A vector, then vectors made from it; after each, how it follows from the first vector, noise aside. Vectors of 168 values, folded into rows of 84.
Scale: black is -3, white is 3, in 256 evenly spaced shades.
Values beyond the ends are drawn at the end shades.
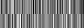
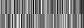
copied.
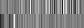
reversed, partly zeroed.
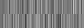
wrapped around, negated, shrunk.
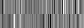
reversed, partly zeroed.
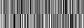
reversed, negated.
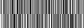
reversed, negated.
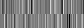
wrapped around, negated, partly zeroed.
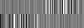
reversed, partly zeroed.
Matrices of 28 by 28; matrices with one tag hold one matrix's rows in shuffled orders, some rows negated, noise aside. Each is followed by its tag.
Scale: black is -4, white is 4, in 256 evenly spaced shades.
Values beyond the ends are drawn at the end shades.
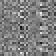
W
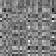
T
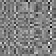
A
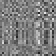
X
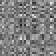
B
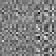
X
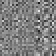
X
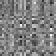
B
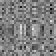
B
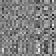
X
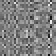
A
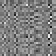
A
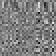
X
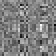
W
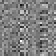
W
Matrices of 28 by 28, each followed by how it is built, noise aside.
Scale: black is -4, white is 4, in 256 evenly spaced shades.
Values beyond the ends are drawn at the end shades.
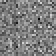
repeating rows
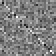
diagonal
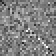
diagonal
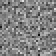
repeating rows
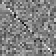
diagonal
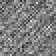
Hankel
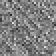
Toeplitz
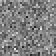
noise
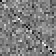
diagonal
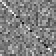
diagonal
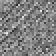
Hankel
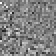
lower triangular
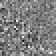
lower triangular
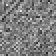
Hankel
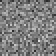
repeating columns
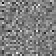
low rank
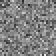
noise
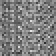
repeating rows
